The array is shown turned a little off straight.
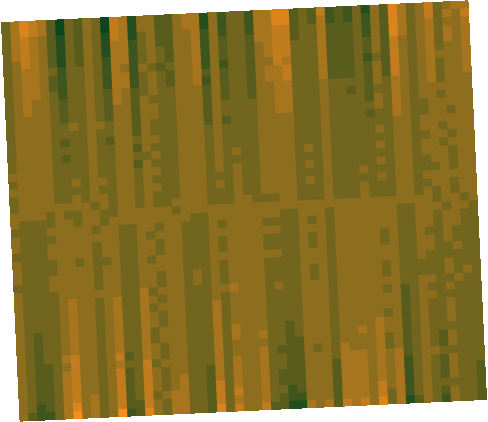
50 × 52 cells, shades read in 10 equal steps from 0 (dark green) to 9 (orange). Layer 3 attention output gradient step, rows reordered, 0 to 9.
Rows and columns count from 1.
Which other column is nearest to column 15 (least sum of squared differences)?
23
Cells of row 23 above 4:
26
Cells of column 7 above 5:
15
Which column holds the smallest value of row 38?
44
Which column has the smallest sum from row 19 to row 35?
48
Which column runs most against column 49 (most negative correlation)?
17
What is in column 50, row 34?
4
